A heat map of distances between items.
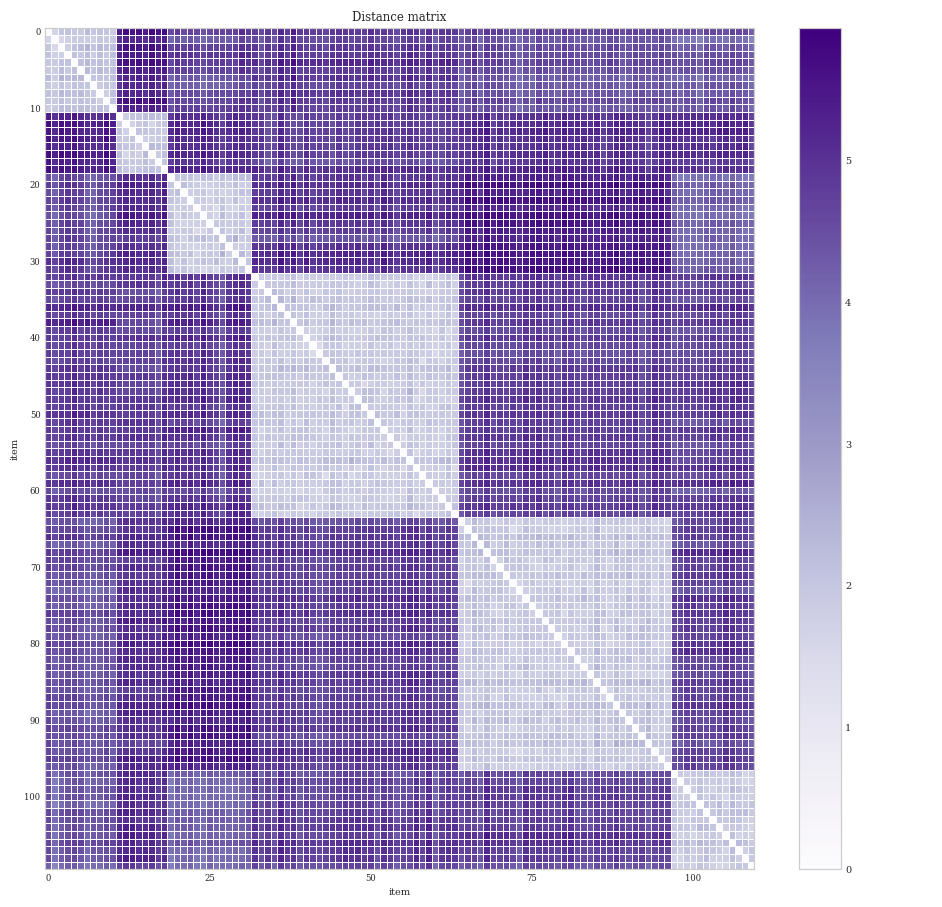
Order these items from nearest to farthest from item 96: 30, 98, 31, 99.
98, 99, 30, 31
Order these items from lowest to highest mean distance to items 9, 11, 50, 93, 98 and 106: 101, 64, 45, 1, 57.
101, 1, 64, 45, 57
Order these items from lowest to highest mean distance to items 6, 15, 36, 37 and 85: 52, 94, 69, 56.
52, 56, 69, 94
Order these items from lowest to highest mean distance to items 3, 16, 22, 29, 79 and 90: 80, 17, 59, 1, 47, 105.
1, 80, 17, 105, 47, 59
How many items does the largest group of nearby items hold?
33
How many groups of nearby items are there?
6
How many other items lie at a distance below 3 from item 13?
7
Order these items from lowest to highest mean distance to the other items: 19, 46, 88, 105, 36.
46, 88, 36, 105, 19
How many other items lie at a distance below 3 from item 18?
7
